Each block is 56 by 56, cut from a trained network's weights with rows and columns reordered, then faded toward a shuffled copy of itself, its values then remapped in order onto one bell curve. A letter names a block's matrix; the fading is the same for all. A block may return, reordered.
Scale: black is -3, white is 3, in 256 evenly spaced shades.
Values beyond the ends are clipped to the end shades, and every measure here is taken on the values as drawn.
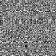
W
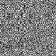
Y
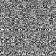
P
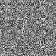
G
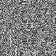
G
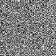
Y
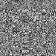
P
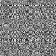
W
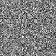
G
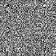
Y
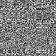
W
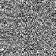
G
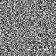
Y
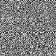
P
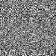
P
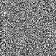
G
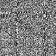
G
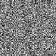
Y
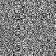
Y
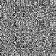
Y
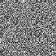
Y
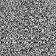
P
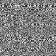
W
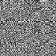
W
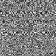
P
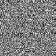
G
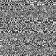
W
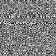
W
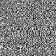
P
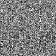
G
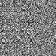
G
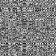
W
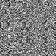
Y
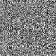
Y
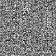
G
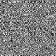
P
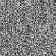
Y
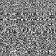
P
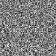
G
